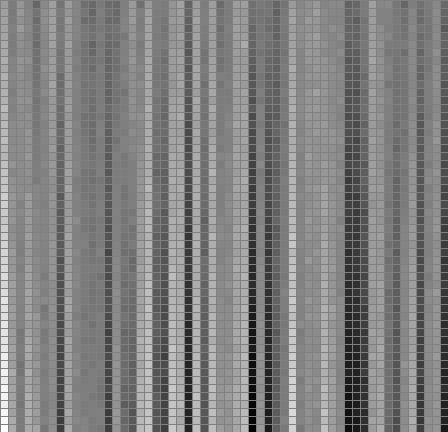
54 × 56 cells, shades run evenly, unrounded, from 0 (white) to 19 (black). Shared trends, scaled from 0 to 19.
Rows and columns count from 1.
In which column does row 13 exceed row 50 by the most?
1
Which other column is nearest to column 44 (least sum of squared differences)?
45
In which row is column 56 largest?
54
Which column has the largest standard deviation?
32
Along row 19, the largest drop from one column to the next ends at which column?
25
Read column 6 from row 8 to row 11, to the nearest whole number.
9 8 9 9
